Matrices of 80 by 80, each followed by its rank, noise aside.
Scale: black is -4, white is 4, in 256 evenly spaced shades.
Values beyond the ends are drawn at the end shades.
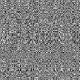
six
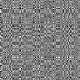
three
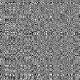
six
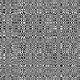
three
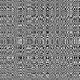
three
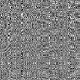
seven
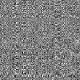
seven
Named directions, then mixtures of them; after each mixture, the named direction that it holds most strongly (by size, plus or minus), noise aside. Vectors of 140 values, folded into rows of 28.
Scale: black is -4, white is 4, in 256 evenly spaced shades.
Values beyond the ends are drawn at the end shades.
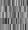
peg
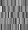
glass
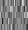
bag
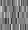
peg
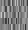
peg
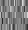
bag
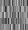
peg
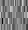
bag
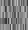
peg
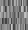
peg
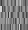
glass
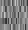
peg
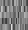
peg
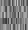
peg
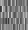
glass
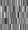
peg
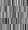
peg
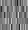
peg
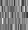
bag
